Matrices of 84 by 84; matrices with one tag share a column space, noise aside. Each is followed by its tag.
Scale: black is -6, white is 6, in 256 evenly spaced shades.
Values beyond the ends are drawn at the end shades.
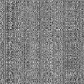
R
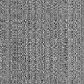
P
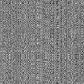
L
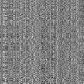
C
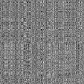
R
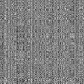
C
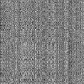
R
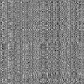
R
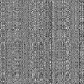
R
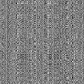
L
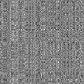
R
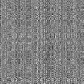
C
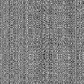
L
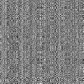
C
